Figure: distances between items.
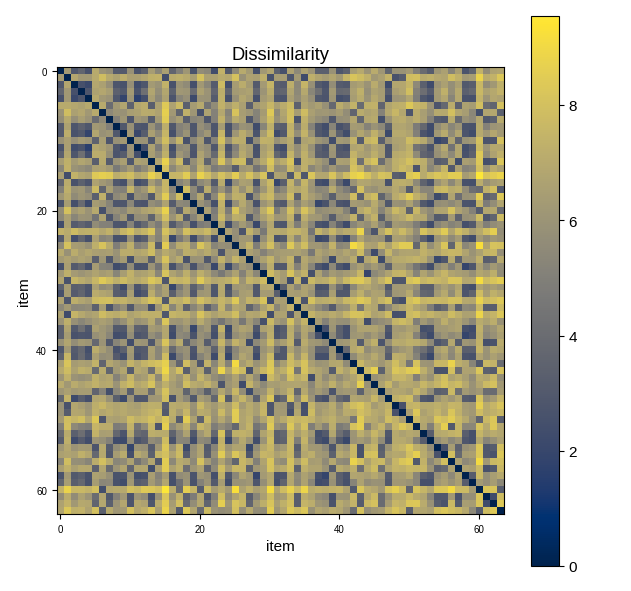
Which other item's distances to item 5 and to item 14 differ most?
51
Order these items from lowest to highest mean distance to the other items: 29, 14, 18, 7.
7, 18, 14, 29
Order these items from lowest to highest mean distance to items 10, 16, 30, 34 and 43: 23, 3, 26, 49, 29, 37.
37, 3, 49, 26, 29, 23
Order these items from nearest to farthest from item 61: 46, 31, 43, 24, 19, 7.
7, 43, 46, 19, 24, 31
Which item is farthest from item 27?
15
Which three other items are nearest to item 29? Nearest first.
44, 36, 23
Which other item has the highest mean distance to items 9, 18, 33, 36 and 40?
60
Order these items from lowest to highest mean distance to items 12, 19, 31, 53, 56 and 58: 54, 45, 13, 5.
54, 13, 5, 45
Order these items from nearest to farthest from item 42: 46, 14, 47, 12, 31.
31, 46, 47, 12, 14
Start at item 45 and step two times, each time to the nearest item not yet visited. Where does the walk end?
23
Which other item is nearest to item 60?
6
